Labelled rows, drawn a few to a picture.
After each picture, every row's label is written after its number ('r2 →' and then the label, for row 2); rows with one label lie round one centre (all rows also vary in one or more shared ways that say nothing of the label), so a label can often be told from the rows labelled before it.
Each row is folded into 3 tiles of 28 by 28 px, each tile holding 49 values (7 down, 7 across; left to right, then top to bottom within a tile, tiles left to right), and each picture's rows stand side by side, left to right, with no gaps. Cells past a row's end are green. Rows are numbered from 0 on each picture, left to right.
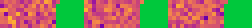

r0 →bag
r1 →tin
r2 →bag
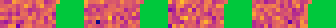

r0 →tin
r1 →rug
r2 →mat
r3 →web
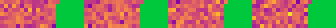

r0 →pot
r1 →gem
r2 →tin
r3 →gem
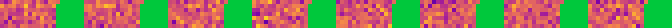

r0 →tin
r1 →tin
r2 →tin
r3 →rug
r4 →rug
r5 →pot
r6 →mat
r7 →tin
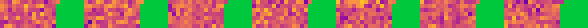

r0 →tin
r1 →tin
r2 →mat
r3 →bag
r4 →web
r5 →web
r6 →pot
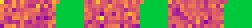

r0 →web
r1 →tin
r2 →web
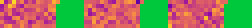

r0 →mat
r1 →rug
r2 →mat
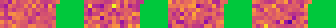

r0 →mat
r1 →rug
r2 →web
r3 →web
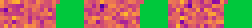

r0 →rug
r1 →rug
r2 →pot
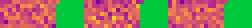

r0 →tin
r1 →pot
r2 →pot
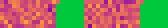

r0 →gem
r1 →pot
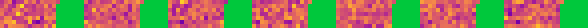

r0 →web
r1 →mat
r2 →rug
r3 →tin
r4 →web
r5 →bag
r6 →rug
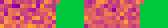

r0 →rug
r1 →gem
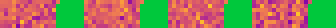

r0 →bag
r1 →gem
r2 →bag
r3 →bag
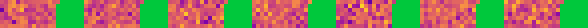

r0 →mat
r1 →rug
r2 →web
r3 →bag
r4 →pot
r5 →bag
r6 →bag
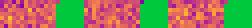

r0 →pot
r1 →bag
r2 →bag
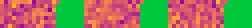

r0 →gem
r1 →web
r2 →gem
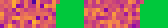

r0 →pot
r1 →bag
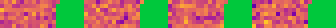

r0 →bag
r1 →web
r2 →mat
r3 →mat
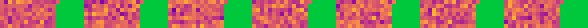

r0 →gem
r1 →mat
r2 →rug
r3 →tin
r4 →mat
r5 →web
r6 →bag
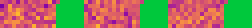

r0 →mat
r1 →mat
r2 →gem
